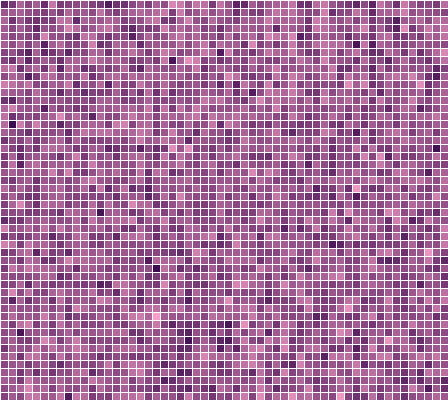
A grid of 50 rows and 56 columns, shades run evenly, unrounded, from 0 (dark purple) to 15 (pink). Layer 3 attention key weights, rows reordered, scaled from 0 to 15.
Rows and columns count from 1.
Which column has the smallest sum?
28
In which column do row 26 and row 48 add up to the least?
21
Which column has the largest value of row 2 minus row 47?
23
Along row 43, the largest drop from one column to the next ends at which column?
37
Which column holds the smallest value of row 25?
45
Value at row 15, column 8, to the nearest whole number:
13
